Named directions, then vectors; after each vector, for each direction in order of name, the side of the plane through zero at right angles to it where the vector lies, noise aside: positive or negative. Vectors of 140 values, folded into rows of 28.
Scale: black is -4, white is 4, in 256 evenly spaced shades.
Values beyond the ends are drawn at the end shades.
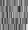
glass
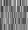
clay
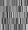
negative, positive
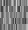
positive, positive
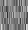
negative, positive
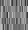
negative, positive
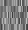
positive, negative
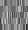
positive, negative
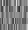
positive, positive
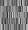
negative, positive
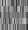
negative, negative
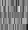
negative, negative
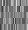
positive, positive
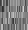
positive, positive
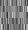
negative, positive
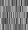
negative, positive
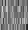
negative, negative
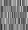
positive, negative
